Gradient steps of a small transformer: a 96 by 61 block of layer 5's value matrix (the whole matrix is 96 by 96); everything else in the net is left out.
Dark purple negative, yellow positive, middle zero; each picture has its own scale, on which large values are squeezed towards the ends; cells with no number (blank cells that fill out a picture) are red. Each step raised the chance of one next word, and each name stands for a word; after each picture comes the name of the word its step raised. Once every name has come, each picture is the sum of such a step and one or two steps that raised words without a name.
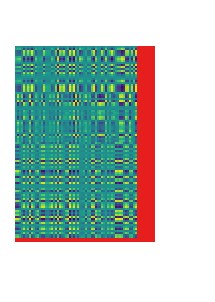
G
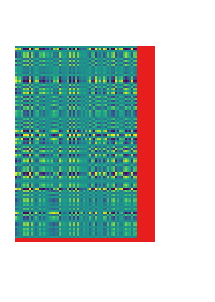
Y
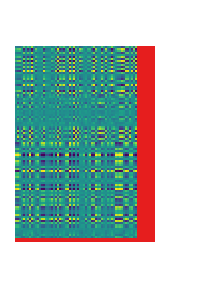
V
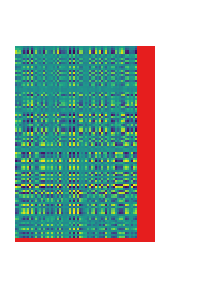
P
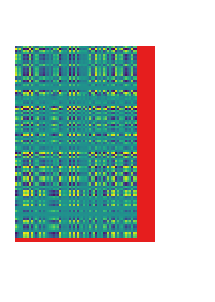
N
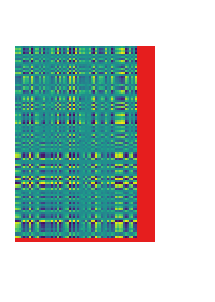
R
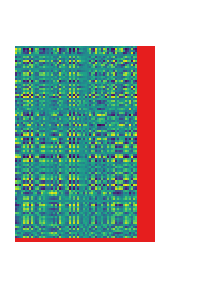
P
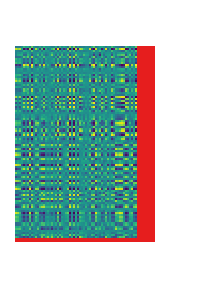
Y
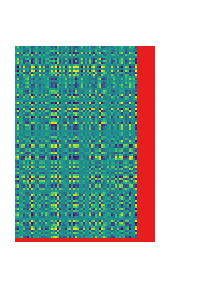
R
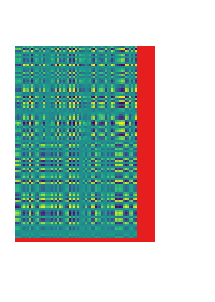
G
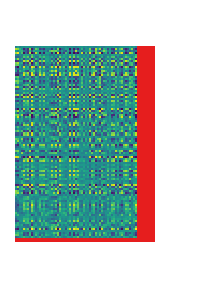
P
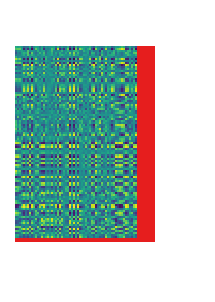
G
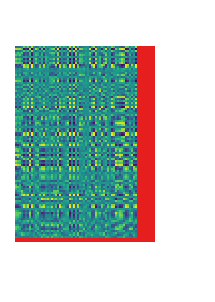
N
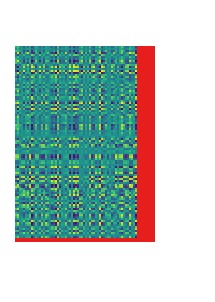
R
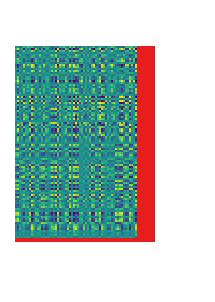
Y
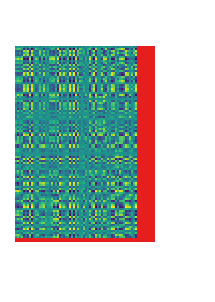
G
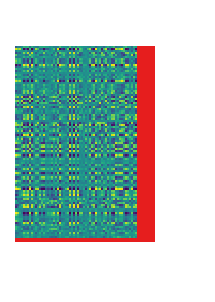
Y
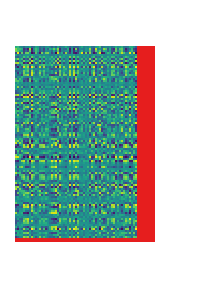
P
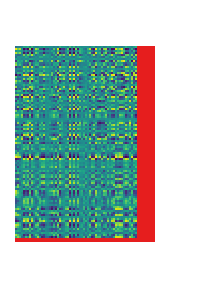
R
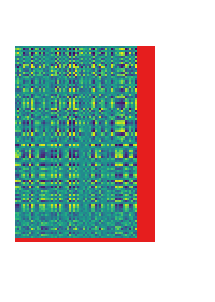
P
